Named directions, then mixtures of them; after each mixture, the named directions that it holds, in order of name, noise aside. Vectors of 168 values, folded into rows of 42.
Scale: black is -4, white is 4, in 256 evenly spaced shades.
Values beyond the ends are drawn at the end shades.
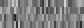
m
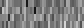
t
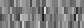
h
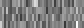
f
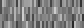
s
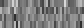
m.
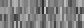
h, m.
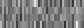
f, s.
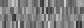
m.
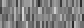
s.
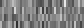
m, s.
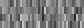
h.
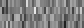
h, t.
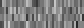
f, s.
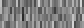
s.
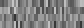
m.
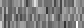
f.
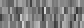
h.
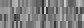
h, m.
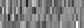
f, t.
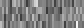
f.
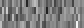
f, t.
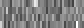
f.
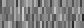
s.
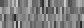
m.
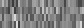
m.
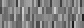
s.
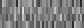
s.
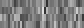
h, m.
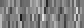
f, h.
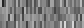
s, t.
